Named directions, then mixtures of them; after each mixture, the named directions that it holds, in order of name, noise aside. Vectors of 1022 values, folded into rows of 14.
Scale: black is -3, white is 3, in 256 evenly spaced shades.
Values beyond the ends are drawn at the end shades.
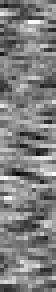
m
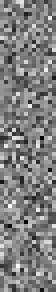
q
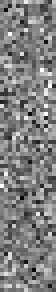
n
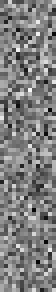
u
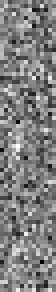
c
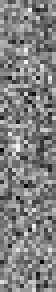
c.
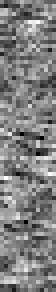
m, q.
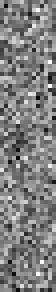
c, q.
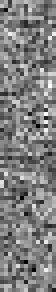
m, n, u.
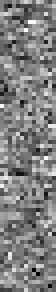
m, n.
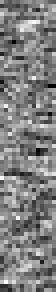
c, m.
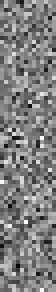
q.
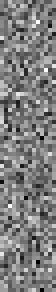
q, u.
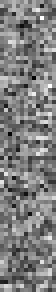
c, m, n.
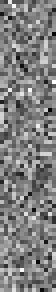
u.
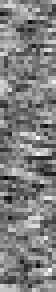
m, u.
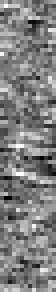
c, m.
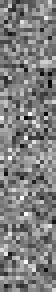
m, n, u.
